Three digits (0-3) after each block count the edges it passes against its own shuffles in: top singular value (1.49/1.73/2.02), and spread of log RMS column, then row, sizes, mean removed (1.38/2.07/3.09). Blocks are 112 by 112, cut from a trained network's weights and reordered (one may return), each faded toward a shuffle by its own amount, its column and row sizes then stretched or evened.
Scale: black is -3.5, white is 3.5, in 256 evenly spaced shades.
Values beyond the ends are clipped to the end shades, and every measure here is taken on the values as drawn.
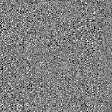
3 2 1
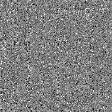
1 2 1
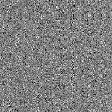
2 2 0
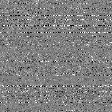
2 1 3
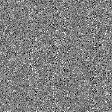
0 2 1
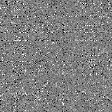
1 2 2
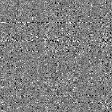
2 2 2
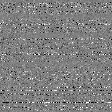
1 0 3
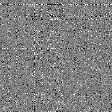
2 2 2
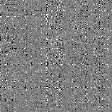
1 3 2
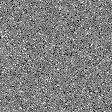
0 0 0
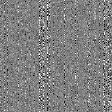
2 3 0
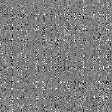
1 3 2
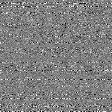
0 0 3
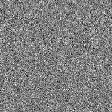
2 0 1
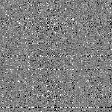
1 2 2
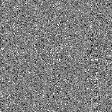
0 2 1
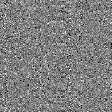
2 2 0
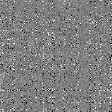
0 3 2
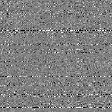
3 1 3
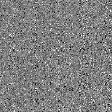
2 2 1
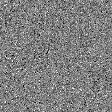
0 1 0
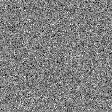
0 0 1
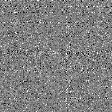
1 2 2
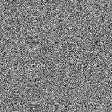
3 0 1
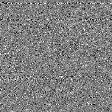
2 0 2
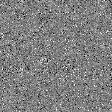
0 1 1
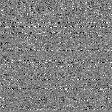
1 0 3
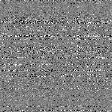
0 1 3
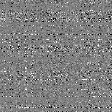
0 2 3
